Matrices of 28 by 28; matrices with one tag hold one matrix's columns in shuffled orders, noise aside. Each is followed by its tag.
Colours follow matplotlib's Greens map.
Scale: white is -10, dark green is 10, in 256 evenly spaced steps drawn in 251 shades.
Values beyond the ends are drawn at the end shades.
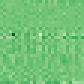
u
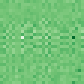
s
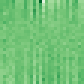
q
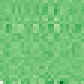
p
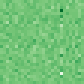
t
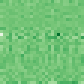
u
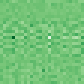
s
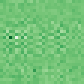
s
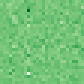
t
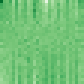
q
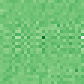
s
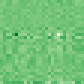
u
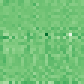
u
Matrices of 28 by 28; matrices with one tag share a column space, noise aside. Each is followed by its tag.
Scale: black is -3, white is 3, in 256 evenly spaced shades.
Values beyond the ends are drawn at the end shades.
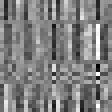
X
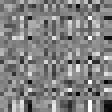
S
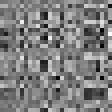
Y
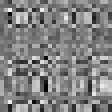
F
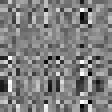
F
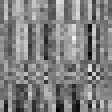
X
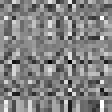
S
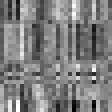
X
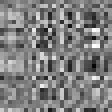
Y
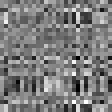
F
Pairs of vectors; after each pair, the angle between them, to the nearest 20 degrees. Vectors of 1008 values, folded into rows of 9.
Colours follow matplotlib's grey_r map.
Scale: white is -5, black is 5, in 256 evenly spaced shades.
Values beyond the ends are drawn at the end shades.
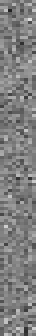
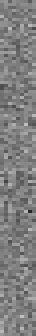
80 degrees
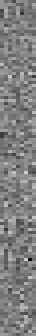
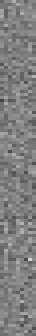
160 degrees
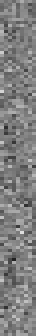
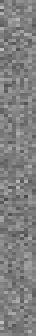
80 degrees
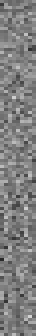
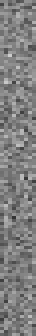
60 degrees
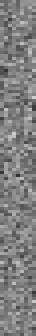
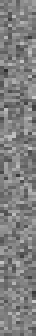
20 degrees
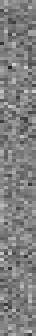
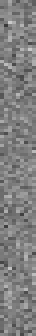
120 degrees
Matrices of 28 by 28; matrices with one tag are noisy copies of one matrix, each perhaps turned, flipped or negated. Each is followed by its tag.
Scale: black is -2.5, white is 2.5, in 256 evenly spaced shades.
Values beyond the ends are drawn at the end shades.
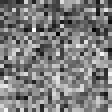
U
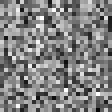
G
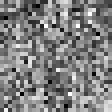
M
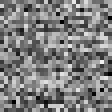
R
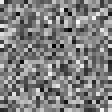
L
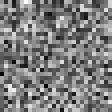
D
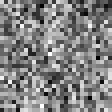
M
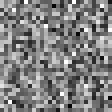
G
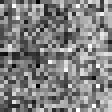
U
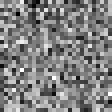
D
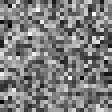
D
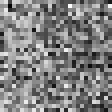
U
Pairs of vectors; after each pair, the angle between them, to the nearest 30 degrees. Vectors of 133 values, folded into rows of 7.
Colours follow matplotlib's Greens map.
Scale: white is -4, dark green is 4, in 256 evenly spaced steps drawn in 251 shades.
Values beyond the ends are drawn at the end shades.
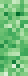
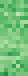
150 degrees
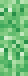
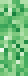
30 degrees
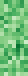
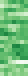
90 degrees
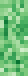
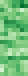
60 degrees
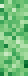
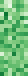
60 degrees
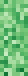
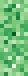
60 degrees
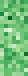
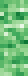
120 degrees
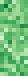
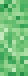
30 degrees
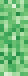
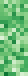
120 degrees
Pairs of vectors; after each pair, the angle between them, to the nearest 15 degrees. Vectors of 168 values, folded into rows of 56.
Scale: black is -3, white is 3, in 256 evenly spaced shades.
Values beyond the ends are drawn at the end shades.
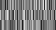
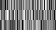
15 degrees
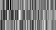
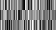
120 degrees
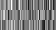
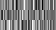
75 degrees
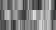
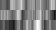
75 degrees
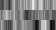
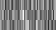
90 degrees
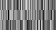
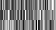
135 degrees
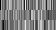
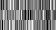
90 degrees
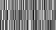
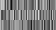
105 degrees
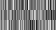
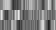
105 degrees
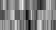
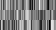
120 degrees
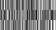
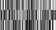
30 degrees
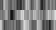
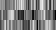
135 degrees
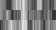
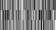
75 degrees
